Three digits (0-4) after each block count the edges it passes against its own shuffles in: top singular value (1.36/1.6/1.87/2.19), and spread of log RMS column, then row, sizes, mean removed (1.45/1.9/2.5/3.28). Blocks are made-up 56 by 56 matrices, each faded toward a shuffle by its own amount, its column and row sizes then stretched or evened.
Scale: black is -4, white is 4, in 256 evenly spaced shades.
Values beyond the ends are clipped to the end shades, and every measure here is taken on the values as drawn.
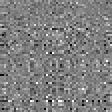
4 1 3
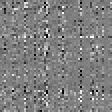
2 4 2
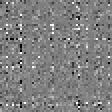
1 3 2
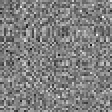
4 1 0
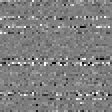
2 0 4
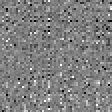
2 2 0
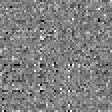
3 1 2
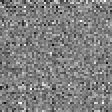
1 0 3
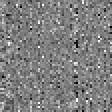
2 3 0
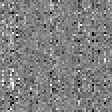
2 3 1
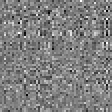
4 2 2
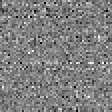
2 0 2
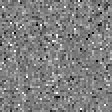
1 0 1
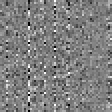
4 3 0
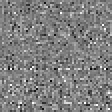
2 0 2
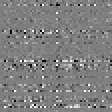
1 1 4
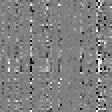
4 4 1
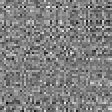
4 0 3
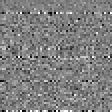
4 0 3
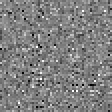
1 1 1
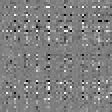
4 3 3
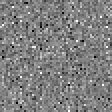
0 1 0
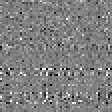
3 1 3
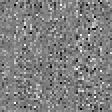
1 3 0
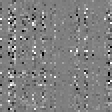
0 4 2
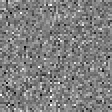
2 1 0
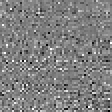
4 0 2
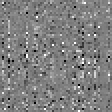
3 3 1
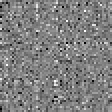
2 1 1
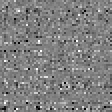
0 2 3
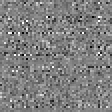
2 0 3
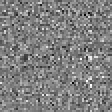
2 1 2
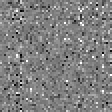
1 2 0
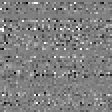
1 1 4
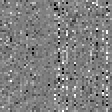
3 3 0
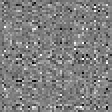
4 2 2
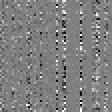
3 4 0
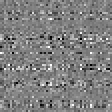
4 1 4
